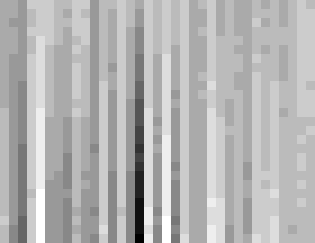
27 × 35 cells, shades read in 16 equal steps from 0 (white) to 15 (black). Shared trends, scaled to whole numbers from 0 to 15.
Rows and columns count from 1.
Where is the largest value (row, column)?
27, 16
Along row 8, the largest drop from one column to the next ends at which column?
17
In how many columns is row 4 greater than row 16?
10
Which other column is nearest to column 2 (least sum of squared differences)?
11
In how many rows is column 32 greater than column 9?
11
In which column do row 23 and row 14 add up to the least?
5
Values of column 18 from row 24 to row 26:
7 6 7
